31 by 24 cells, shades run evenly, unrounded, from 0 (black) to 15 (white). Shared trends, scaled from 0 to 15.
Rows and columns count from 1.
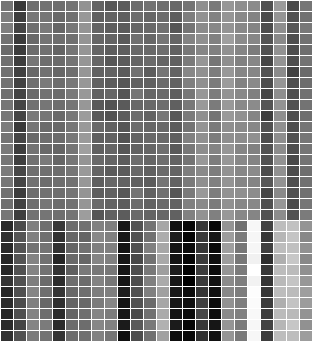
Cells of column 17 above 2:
20
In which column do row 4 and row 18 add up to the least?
2
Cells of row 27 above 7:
11
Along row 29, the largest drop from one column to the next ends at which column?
21
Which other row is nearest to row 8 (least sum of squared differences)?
16
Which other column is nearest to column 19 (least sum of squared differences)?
7
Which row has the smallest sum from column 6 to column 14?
31
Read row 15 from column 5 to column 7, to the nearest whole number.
6 7 9
